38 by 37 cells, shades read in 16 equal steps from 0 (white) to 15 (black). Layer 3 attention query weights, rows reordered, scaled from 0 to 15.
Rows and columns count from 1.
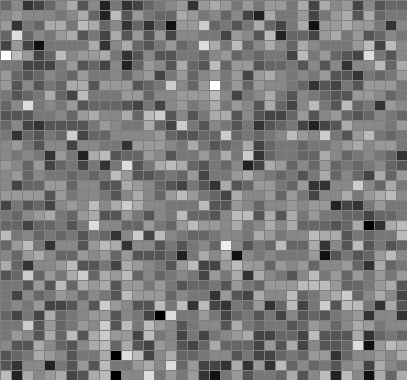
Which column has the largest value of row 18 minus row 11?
3
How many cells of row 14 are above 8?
16
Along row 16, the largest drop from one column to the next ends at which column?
9
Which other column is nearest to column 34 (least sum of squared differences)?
28
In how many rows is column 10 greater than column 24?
14
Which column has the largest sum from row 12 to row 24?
24
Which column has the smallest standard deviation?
6
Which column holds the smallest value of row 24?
13
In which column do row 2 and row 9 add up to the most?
29
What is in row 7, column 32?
12
